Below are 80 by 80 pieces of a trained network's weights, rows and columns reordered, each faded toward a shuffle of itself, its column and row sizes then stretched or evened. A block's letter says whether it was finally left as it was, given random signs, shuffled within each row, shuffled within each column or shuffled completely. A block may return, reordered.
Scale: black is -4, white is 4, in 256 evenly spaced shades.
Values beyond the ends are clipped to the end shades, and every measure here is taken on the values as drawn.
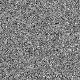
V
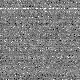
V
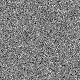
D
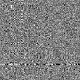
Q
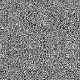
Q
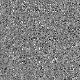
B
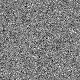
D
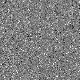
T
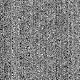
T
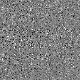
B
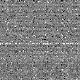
Q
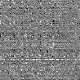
Q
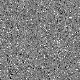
T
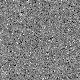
D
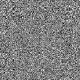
Q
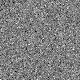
D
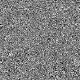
B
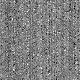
T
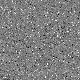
D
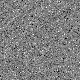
D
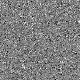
V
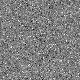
D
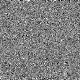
V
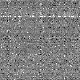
Q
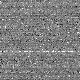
V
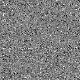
B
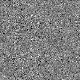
B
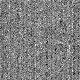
T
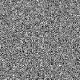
Q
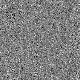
T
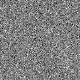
T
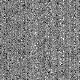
T
